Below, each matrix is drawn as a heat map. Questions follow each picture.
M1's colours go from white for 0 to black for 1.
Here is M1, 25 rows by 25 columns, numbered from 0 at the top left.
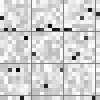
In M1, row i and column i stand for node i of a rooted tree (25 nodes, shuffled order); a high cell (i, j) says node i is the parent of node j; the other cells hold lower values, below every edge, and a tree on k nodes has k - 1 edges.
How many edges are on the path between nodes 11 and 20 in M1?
6
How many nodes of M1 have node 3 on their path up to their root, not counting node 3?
3
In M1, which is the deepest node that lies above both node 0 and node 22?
17
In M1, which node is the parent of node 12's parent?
9
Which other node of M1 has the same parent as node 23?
5
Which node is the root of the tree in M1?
7
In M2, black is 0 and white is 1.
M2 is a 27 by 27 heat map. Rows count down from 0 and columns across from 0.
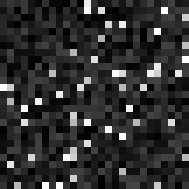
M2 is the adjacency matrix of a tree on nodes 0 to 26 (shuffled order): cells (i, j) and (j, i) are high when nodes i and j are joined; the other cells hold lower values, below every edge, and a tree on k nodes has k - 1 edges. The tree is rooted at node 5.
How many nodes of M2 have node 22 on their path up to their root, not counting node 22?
7
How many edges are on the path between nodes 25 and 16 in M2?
2
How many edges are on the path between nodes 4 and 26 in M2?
2
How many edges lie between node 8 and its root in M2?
8
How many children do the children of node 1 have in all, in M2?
4
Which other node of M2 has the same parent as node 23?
12
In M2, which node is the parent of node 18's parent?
3
